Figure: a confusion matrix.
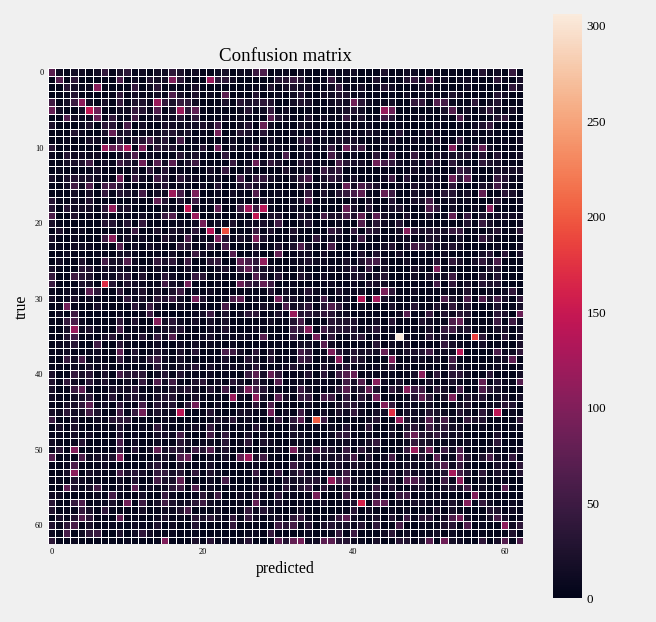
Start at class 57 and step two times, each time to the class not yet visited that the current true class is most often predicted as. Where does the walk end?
43
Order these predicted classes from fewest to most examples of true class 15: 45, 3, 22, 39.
45, 22, 3, 39
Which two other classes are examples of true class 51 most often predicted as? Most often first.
26, 9
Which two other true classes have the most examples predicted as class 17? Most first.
45, 5
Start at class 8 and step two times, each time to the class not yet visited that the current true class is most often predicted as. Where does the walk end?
27
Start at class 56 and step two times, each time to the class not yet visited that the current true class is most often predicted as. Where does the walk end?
46
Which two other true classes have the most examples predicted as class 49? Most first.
40, 43
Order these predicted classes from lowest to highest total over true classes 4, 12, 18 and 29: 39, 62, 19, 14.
62, 19, 39, 14
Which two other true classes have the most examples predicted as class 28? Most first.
18, 25
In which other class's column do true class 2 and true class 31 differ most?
6
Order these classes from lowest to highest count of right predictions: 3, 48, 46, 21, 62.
3, 62, 48, 46, 21
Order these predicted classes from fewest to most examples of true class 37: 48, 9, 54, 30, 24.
30, 48, 24, 9, 54
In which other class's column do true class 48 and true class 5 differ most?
44
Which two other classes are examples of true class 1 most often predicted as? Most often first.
21, 16
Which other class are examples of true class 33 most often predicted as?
14
